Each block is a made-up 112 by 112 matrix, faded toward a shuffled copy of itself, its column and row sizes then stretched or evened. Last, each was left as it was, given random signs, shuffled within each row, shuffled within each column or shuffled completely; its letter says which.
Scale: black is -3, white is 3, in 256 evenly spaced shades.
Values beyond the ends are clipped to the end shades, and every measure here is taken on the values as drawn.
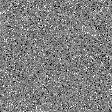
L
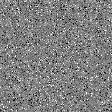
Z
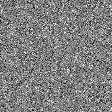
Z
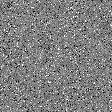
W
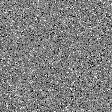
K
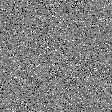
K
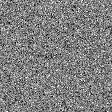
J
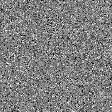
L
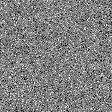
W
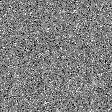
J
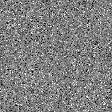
Z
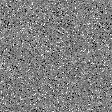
L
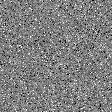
J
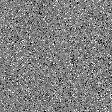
L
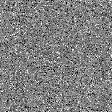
Z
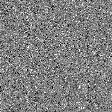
Z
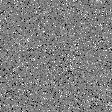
K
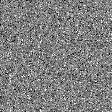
L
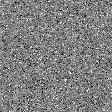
K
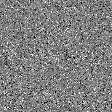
K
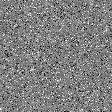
K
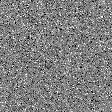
J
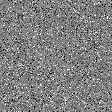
L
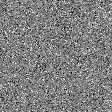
J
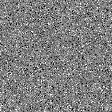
Z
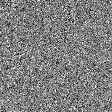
W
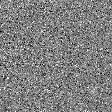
L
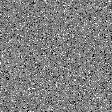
L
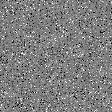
L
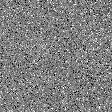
J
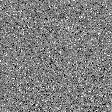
K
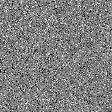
W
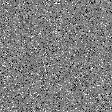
L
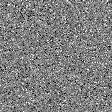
J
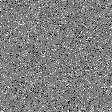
K
